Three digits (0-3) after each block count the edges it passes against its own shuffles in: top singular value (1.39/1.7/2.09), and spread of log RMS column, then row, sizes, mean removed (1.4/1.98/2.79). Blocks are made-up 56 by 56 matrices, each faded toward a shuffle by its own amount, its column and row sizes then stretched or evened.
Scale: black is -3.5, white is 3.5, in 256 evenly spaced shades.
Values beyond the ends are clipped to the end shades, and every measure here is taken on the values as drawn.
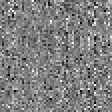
2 2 0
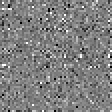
2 1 1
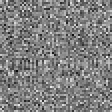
2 0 0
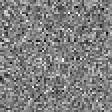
2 0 1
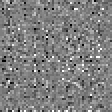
0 2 2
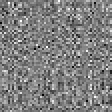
3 2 0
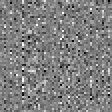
2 3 0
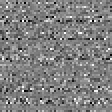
2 0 3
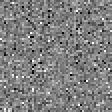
0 1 0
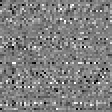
2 0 3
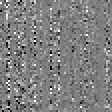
0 3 0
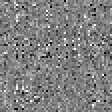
1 2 1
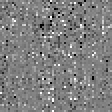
1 2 1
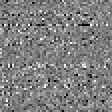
2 0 2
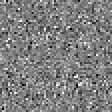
2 0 1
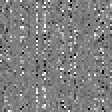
1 3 0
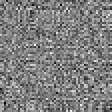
3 0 1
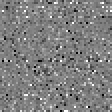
0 0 2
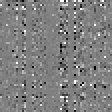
2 3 2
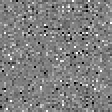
2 0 0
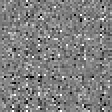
1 2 1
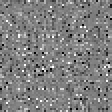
2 1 2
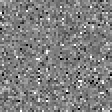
0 1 1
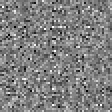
1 1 1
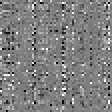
3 3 1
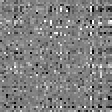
3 2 2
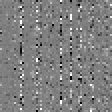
2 3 0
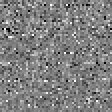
0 1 2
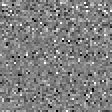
1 1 2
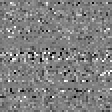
0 0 3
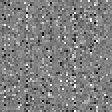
1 2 0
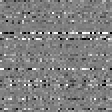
3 0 3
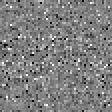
0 0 1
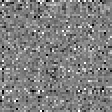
2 1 2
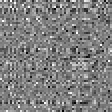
3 0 2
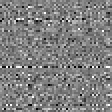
3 0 3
